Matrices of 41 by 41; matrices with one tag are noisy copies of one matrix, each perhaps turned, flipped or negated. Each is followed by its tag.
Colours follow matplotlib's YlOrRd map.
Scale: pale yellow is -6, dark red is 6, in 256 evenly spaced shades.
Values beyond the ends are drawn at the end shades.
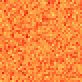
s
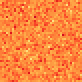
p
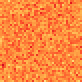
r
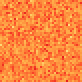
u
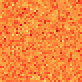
p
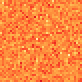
p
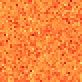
s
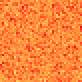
u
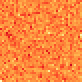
r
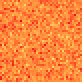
r
